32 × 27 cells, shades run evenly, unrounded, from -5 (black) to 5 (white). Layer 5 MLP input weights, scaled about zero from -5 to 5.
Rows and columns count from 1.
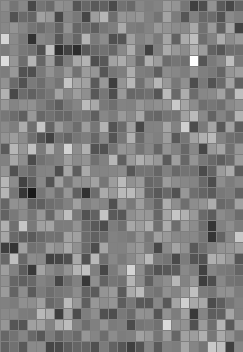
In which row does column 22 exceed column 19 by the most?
6
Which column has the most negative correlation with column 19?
13
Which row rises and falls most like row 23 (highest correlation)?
20
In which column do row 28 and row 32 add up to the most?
21
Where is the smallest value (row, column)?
18, 4
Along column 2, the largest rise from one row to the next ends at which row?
24
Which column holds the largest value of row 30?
19
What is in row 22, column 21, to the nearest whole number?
0
